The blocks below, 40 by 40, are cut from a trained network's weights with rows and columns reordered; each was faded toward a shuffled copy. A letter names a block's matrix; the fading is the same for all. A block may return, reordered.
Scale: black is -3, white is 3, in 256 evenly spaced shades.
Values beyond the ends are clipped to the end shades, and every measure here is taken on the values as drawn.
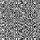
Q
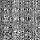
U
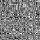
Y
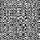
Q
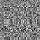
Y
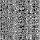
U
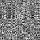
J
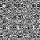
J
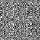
Q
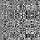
Q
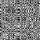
Q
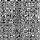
U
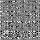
U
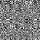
Y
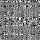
U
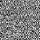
J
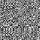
J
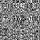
Q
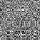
J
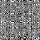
U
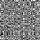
Q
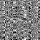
Q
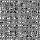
U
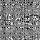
U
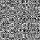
Y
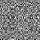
J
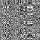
Q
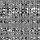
U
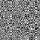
J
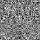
J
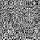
J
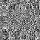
Y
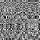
J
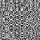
Q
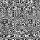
Y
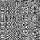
Q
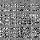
U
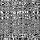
U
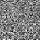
J
